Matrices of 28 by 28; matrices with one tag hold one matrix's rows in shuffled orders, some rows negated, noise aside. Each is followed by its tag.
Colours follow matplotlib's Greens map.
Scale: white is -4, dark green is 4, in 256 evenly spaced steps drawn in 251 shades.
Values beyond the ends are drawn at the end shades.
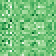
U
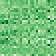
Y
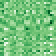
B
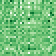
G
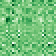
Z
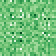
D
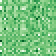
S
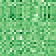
D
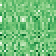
S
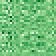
U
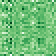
U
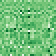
G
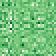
U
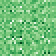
D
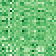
U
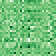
G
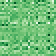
Y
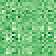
Z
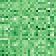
Y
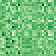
Z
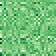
S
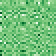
S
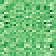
B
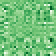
B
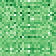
G
